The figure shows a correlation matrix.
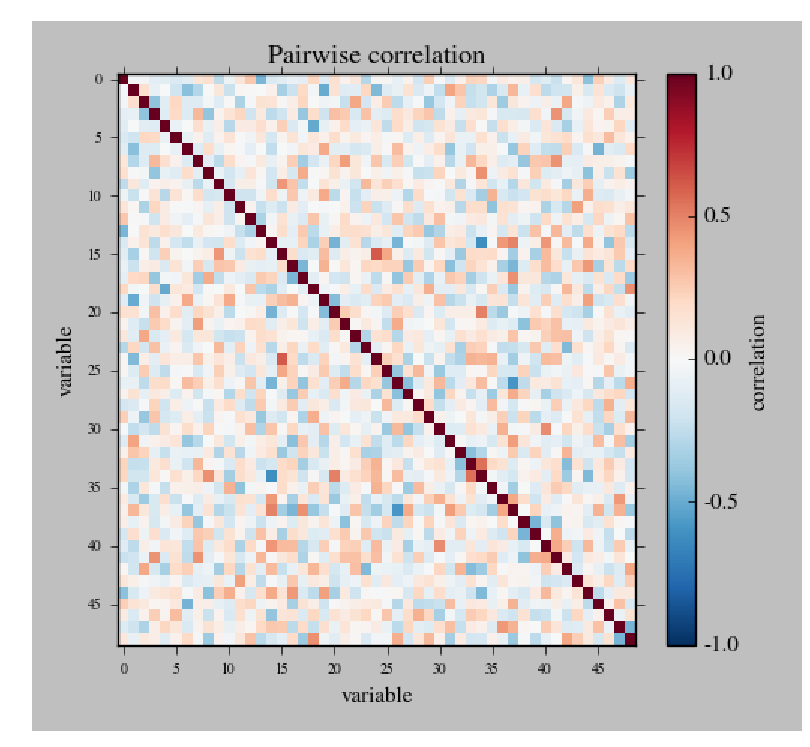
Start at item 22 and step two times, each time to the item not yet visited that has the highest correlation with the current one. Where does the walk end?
42
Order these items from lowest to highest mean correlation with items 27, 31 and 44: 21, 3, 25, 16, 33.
33, 16, 21, 25, 3
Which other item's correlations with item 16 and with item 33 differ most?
44
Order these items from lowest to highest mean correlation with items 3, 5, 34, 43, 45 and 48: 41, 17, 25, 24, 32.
17, 32, 25, 24, 41
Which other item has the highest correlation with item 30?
40
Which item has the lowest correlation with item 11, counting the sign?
35
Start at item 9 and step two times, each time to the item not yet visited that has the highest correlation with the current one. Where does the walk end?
24
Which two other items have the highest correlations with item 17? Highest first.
37, 8
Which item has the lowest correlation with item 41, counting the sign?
38
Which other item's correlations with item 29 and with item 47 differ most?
48
